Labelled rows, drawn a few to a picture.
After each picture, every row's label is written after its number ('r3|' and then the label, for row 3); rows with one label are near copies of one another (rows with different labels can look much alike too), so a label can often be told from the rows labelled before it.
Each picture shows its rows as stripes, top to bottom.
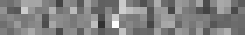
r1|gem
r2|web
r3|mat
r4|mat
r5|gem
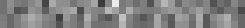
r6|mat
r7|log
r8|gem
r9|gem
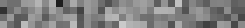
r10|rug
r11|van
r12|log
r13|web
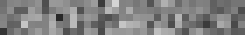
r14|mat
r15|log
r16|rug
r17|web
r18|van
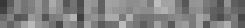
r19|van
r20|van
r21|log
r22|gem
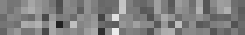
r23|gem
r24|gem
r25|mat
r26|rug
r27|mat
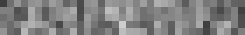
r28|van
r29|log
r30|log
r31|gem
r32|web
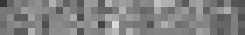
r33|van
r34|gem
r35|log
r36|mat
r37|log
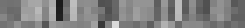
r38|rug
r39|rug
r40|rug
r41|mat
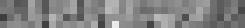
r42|log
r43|log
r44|van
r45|mat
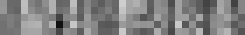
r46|web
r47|web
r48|gem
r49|rug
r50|gem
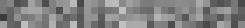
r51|log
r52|gem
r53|van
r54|web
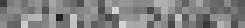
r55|van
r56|mat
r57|rug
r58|web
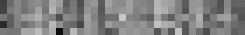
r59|van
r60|van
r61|gem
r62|van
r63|rug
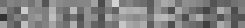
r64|mat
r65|web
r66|van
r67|web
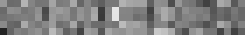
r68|web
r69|mat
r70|mat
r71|web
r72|van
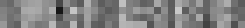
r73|gem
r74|rug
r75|gem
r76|web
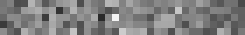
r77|log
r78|rug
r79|mat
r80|van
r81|web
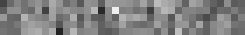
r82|van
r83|mat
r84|web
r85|gem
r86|rug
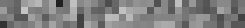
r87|rug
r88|web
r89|log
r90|van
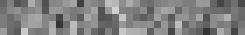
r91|log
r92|mat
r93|gem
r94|rug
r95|web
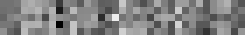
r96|gem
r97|rug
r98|mat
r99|rug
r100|web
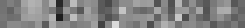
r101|rug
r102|gem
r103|rug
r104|mat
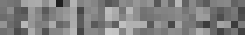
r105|rug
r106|log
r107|log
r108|web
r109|log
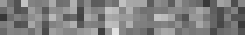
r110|web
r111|log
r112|van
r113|log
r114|mat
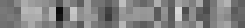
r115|gem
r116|rug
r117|rug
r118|gem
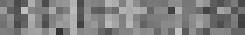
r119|log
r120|web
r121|log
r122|log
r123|rug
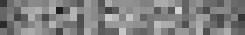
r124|van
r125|rug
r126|log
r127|van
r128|gem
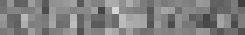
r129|log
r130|mat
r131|web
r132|web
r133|log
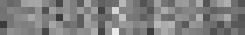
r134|gem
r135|mat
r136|gem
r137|van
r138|mat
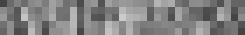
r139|van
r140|web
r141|web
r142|log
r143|log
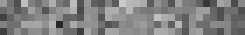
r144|web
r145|log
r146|van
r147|rug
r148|van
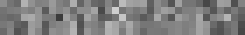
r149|web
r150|mat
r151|gem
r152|log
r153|log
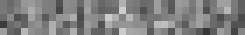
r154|gem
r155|gem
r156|log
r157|van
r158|web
